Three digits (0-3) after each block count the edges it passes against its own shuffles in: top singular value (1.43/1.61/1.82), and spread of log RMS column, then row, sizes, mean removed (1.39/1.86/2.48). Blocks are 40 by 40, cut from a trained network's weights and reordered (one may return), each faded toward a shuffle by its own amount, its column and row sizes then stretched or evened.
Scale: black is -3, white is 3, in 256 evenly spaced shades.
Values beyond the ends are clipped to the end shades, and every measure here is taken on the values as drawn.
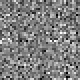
1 0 2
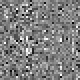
1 3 1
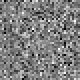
1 2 1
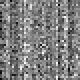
3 2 1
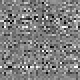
1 1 3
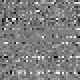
0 1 3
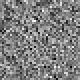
0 0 0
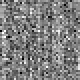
1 0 1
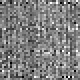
2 0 2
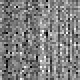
3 1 1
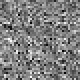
2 1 2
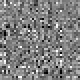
2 2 2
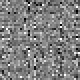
0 2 0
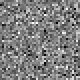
0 1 1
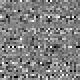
1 0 3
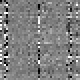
1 3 0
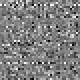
0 1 3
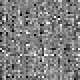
0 2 1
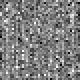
0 2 0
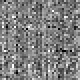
1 0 1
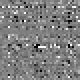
0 1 3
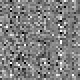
0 3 1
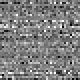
1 0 3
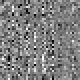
1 3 1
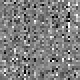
0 3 1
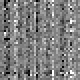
3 3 1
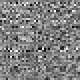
3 0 3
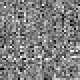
1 1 1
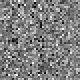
1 1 0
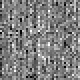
2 2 0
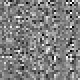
1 3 1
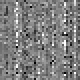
2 3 0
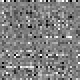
2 2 3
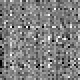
1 1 2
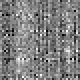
3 1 2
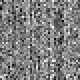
1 0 0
